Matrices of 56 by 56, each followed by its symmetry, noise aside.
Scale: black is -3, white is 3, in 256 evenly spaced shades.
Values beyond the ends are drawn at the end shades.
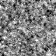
no symmetry.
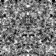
mirrored left to right.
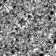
symmetric.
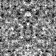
mirrored left to right.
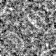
symmetric across the other diagonal.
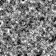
symmetric.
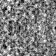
mirrored top to bottom.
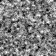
no symmetry.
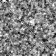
no symmetry.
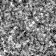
symmetric across the other diagonal.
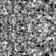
mirrored top to bottom.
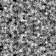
mirrored top to bottom.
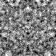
mirrored left to right.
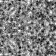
mirrored top to bottom.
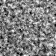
antisymmetric.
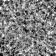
symmetric across the other diagonal.
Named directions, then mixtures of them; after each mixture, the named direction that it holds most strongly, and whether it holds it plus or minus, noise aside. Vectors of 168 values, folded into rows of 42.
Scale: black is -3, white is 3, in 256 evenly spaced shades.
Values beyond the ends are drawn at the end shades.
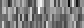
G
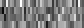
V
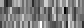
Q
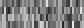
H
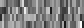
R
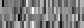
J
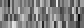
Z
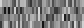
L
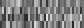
H, minus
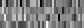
V, minus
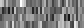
L, plus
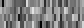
J, plus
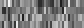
G, minus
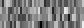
Q, minus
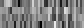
Q, minus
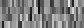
G, minus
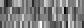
Q, plus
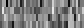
V, minus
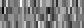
V, plus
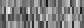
H, minus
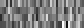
Z, minus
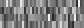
V, plus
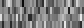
R, minus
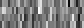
G, plus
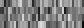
Q, plus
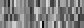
Z, plus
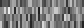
L, minus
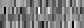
H, minus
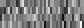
R, plus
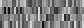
L, plus
